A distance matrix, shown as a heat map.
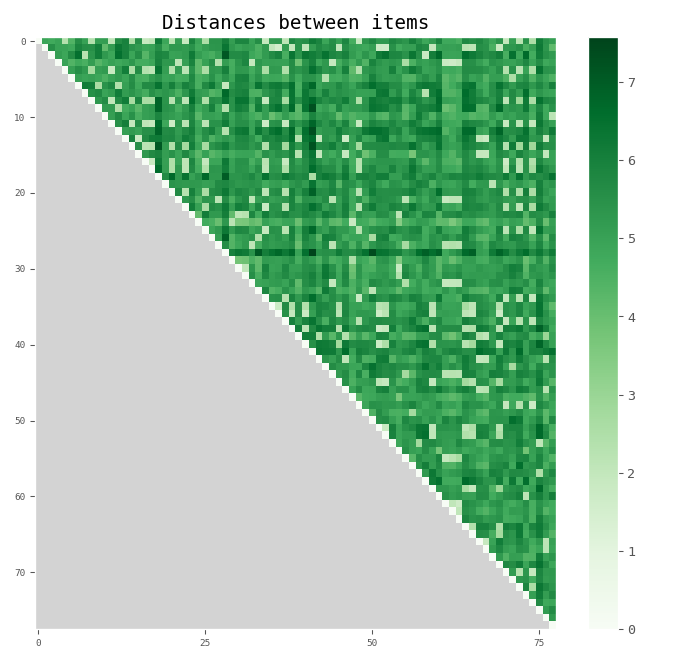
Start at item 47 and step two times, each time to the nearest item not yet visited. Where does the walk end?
29
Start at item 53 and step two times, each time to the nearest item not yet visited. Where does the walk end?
57
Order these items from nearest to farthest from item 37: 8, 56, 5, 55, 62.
8, 5, 62, 55, 56
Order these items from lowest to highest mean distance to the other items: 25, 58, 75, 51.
25, 51, 58, 75
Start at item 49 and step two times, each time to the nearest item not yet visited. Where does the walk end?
15
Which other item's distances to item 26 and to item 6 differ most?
28
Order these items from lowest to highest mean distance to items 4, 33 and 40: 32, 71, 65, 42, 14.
65, 14, 32, 42, 71
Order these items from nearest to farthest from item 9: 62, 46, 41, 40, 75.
62, 46, 75, 40, 41
